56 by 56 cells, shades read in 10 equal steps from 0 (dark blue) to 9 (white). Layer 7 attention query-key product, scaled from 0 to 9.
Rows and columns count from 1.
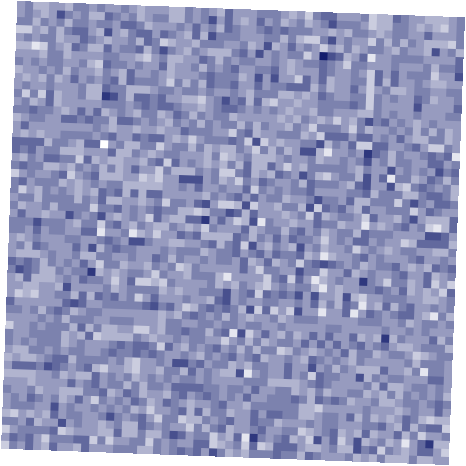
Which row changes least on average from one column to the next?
40
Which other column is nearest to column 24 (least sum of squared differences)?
38
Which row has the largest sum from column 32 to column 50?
27
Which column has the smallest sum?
25
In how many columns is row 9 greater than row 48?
24
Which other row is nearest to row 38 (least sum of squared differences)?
17
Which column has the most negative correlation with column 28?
45
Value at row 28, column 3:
4
